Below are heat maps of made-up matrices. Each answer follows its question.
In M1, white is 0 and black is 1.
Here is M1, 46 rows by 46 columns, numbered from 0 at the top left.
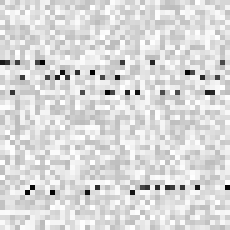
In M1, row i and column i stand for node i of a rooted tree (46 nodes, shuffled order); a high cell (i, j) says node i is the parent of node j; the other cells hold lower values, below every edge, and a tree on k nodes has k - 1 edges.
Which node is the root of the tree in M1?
14
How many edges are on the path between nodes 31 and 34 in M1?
2
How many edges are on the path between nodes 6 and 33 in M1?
2
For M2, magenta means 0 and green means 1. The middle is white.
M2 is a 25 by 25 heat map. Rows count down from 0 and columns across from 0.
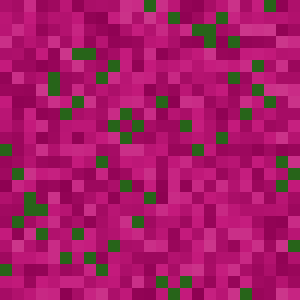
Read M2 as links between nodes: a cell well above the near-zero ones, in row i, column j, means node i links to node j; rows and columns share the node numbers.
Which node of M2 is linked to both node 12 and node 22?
node 0
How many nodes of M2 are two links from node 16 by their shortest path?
2
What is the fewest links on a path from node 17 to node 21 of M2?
6
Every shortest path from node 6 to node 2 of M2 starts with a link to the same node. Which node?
node 19
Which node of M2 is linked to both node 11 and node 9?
node 10
